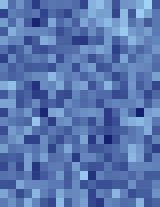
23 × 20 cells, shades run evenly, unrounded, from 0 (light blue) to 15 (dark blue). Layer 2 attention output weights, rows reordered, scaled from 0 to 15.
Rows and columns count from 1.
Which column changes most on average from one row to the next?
1
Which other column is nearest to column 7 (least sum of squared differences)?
20
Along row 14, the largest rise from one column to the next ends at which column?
6
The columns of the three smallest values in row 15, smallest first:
19, 4, 2
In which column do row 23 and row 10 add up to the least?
8
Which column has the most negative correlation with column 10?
17
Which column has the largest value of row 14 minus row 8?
12
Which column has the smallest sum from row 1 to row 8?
16
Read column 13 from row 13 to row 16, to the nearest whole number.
6 7 10 7
